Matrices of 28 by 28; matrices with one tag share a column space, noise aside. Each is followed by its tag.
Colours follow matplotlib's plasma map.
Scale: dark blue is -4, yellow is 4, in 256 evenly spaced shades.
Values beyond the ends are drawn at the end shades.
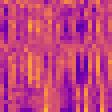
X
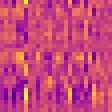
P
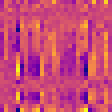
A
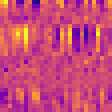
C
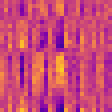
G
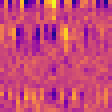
C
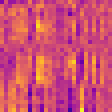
X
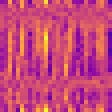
A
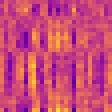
G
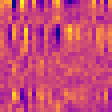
C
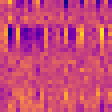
C
